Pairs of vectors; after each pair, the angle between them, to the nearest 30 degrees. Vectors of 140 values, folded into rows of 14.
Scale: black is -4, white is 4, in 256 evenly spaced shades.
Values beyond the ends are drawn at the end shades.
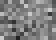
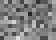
150 degrees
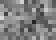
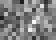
150 degrees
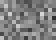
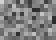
60 degrees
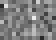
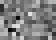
60 degrees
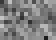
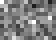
120 degrees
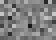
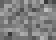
60 degrees
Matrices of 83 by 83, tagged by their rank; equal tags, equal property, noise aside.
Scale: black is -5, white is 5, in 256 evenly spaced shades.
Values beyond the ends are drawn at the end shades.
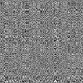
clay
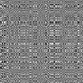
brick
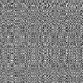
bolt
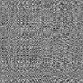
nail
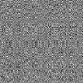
nail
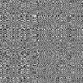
clay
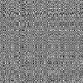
bolt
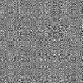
nail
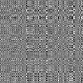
brick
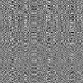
bolt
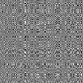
brick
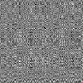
clay
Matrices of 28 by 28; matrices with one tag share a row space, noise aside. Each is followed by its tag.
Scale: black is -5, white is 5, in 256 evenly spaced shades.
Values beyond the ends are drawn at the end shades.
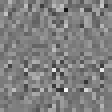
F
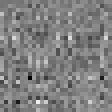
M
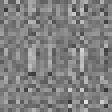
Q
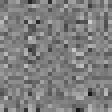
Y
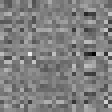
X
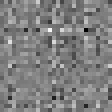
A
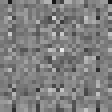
A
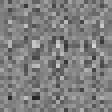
F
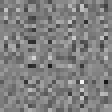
Q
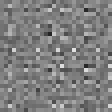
A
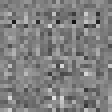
A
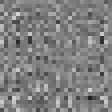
M
